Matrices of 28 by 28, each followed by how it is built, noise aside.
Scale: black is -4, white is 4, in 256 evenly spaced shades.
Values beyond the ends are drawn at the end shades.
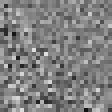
lower triangular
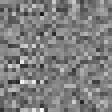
low rank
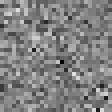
block diagonal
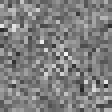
block diagonal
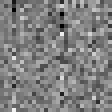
uneven columns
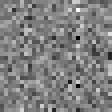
uneven columns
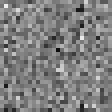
uneven columns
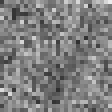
smooth
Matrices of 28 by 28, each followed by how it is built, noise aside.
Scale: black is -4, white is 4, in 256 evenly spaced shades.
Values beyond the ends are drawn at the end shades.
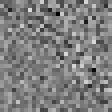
upper triangular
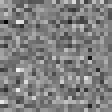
low rank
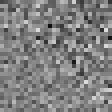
upper triangular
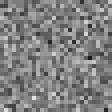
noise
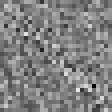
banded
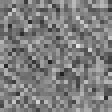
Toeplitz
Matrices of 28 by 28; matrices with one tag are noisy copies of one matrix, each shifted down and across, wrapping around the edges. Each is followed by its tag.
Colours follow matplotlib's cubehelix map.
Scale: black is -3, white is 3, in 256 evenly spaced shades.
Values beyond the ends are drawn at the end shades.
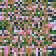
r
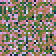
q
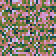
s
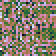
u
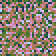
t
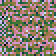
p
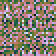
t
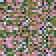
p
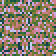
s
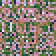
t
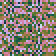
s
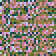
s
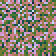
u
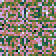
r
